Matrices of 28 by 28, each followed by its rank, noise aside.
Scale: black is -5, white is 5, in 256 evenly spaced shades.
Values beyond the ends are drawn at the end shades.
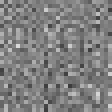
five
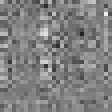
four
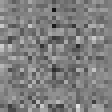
three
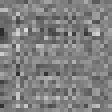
four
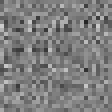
four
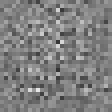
four
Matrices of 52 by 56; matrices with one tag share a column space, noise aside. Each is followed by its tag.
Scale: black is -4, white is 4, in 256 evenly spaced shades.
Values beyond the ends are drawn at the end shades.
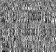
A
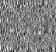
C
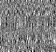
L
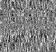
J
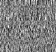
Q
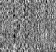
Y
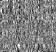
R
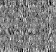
C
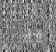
Y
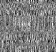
L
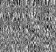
Q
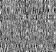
R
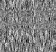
J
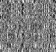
Y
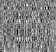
A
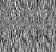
J
